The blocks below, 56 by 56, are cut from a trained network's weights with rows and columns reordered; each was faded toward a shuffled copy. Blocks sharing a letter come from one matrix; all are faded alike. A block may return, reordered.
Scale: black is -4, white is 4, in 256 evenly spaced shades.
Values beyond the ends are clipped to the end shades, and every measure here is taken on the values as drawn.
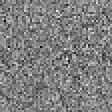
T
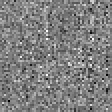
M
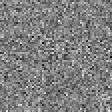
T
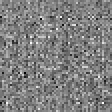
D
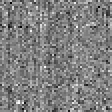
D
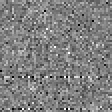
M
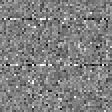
M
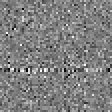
M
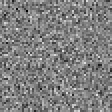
T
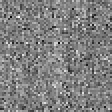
D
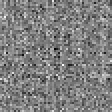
D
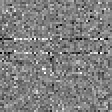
M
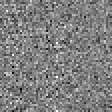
M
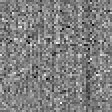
D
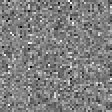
M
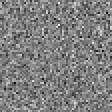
T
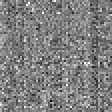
D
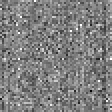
D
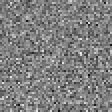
T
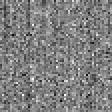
D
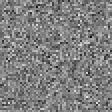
T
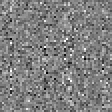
M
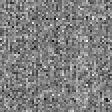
D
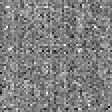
D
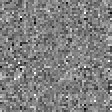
M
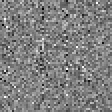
M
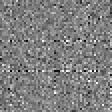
M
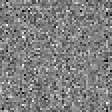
M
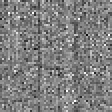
D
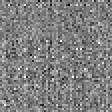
D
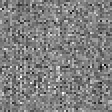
D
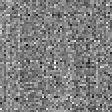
D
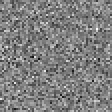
T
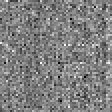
D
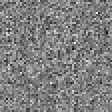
T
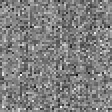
D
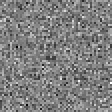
T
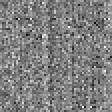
D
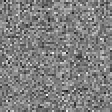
T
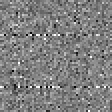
M
